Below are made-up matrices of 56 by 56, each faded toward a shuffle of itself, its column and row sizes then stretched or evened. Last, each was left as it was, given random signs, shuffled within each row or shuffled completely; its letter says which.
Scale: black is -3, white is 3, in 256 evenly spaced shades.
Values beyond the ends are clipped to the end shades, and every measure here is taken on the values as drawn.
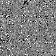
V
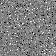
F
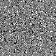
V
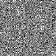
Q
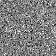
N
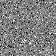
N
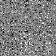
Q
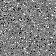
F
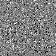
V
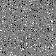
V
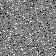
F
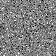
F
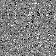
V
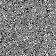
F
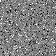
F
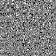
Q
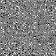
Q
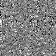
V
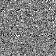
V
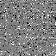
Q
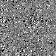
V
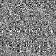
Q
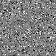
N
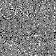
V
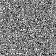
N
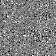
V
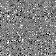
V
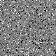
N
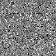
V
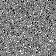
F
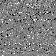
N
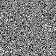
V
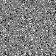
V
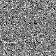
V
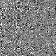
Q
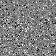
N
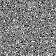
N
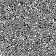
F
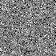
N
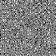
Q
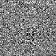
Q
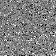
V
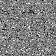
N
